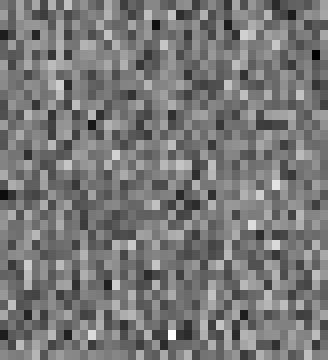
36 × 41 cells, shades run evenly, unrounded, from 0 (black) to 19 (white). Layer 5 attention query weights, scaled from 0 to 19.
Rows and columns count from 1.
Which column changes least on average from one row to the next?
11
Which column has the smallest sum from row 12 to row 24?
7
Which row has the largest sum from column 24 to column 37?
23
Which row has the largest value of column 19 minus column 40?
9
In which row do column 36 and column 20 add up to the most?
31
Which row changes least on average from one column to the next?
26
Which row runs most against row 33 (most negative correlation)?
13
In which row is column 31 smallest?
32
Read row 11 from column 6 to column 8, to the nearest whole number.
9 12 8
